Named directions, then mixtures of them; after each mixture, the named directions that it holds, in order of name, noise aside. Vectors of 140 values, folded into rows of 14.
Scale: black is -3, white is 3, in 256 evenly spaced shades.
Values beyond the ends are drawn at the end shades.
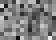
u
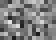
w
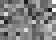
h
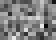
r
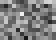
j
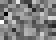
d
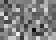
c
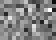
h, w.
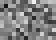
d, j, u.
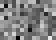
u.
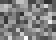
j.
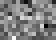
d, r.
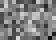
c, u.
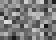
c, h, w.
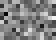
d, r, u.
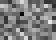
j.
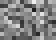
d, j, w.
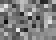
j, r.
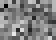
j, u.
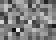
c, d, j.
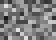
h, j.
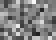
c, u, w.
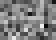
r.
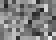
c, u.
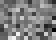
c, j, r.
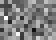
c, j.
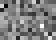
r, u.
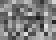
r.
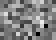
r, w.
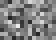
w.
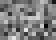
r.
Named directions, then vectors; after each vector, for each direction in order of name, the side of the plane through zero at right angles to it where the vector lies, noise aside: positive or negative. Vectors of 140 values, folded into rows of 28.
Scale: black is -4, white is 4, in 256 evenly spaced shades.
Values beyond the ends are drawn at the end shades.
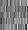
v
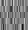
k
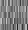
positive, negative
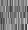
positive, positive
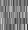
negative, negative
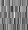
positive, negative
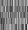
positive, positive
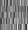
negative, positive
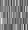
negative, negative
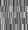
negative, negative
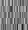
positive, negative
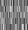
negative, negative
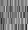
positive, positive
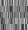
positive, positive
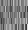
positive, positive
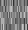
negative, negative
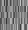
negative, positive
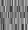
positive, positive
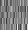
negative, positive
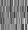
positive, positive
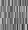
positive, negative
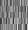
negative, positive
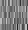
positive, negative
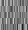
positive, negative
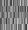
negative, positive
